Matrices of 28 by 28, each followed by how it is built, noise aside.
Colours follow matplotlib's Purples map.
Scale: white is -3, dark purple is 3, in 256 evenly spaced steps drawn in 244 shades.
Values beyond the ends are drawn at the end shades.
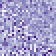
lower triangular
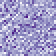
Hankel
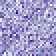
Hankel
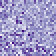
lower triangular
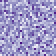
noise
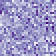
uneven columns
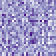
low rank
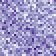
Toeplitz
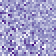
lower triangular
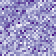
Hankel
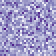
noise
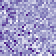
lower triangular
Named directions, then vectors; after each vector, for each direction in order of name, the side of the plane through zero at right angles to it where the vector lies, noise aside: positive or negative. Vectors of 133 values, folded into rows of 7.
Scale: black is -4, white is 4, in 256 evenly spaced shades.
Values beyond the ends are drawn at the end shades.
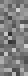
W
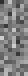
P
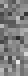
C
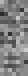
positive, negative, positive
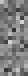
positive, negative, negative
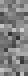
positive, negative, positive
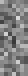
positive, negative, positive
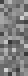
negative, positive, positive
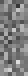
positive, positive, positive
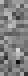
negative, negative, negative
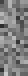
negative, positive, negative
